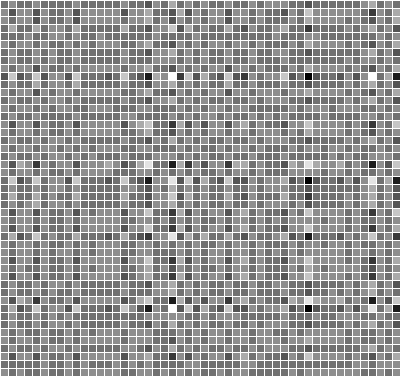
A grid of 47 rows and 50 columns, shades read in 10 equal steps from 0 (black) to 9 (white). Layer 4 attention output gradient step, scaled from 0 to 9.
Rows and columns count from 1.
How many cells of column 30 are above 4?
25
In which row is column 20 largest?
10
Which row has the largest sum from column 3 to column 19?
21
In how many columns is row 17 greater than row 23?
28
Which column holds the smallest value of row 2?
47
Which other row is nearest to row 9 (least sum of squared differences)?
3
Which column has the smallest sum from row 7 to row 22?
17
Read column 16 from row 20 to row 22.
5 3 4
